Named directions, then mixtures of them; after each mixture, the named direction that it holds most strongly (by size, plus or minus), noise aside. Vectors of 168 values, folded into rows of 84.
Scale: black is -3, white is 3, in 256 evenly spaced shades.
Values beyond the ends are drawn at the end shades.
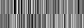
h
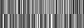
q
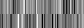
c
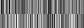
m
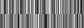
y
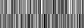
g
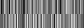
m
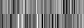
c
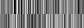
h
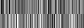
m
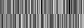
g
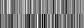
g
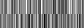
g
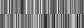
y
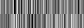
h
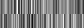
h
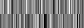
g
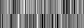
c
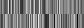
y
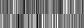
c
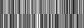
q
